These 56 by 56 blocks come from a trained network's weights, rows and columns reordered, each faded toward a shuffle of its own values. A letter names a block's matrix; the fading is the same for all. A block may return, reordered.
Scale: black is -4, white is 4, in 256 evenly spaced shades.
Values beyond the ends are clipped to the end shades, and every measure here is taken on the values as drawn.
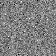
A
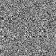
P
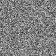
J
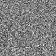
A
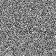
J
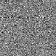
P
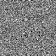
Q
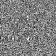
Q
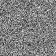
J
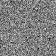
J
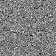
A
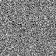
Q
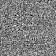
Q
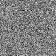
Q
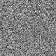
A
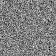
J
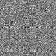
P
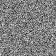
J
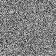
J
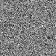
Q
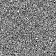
A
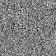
A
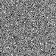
A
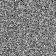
J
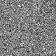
A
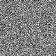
P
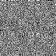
P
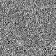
P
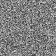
J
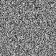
J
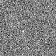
A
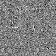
A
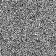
J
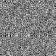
P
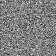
J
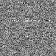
P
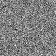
J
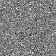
A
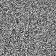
J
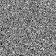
A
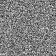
J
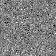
A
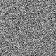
Q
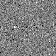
A
